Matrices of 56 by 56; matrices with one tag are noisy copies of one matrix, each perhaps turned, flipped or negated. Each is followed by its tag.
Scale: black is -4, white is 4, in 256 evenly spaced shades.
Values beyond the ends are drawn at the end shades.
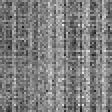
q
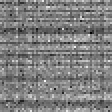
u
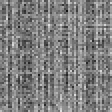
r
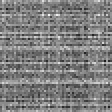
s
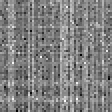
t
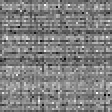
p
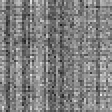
q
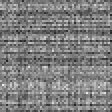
p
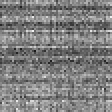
q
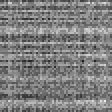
u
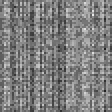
p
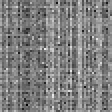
p
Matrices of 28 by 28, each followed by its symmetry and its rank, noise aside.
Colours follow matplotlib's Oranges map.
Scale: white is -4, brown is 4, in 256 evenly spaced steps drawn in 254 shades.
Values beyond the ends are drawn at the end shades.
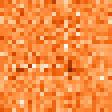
no symmetry, rank seven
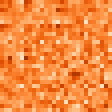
symmetric, rank six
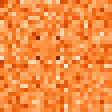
symmetric, rank six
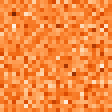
symmetric, rank eight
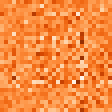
antisymmetric, rank six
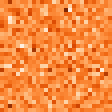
no symmetry, rank eight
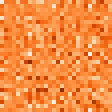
no symmetry, rank six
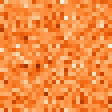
no symmetry, rank eight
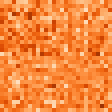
no symmetry, rank eight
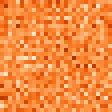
no symmetry, rank six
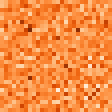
symmetric, rank seven
